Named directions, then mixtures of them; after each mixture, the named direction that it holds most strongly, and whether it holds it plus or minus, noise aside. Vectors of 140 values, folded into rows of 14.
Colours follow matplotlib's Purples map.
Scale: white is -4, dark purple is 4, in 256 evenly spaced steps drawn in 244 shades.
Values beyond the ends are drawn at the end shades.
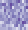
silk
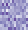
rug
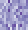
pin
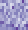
silk, minus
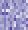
rug, plus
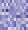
rug, minus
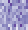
pin, plus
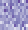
silk, plus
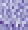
silk, minus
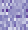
rug, minus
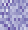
rug, plus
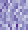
pin, minus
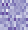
rug, plus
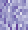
pin, minus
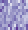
pin, minus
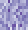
pin, plus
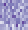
silk, plus
